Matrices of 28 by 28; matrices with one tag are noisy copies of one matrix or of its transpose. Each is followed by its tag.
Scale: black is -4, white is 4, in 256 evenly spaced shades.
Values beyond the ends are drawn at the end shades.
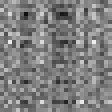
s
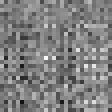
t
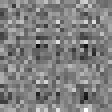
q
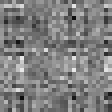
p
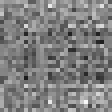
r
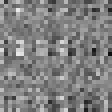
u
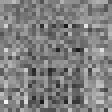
r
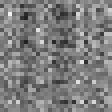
s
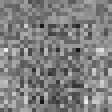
r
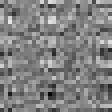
u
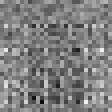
r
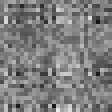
p
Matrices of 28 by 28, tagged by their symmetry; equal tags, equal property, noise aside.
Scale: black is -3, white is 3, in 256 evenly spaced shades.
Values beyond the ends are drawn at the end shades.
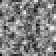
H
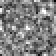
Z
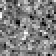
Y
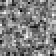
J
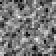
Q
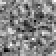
Z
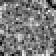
Z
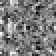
H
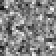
H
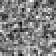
Y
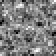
Q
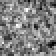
Y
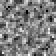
Q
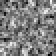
Q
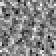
Q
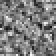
Q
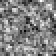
Z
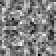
H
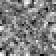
Z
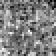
J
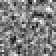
Y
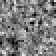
Z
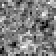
J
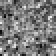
Z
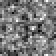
H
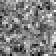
J
